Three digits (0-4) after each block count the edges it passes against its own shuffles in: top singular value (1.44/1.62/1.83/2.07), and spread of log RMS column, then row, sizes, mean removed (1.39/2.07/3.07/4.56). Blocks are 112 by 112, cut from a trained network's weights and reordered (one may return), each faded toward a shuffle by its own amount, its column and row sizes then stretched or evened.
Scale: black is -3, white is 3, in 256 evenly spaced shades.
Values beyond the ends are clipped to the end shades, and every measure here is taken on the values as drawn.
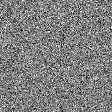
0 0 1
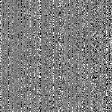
1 4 1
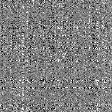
2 2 3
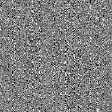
2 3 0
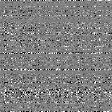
3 2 4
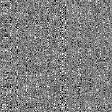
3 3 1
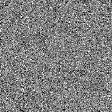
2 1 0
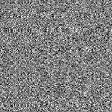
4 0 2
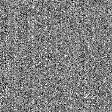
0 1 1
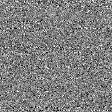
0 0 2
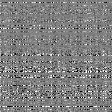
3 1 4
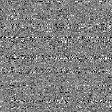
2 1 3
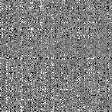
1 3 3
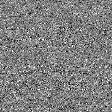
1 0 2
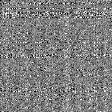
1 0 3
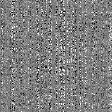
0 4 2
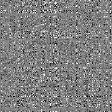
1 3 3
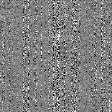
0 4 0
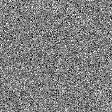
1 1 0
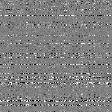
1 2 4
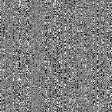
1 4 0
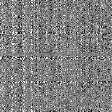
3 3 3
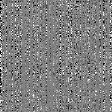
0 4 2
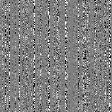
1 4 0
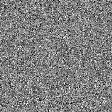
0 0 1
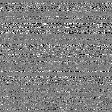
0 0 4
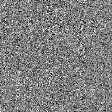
0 2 1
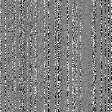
3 4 1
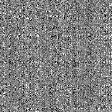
2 2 2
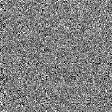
3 2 1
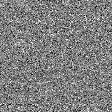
1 0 1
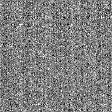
2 0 2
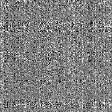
3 2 3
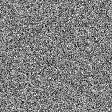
0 0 0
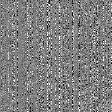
1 4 0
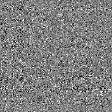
2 2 2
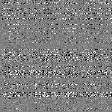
0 2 4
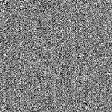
4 1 1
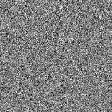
1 1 0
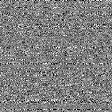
4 0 3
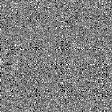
3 2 2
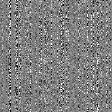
1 4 0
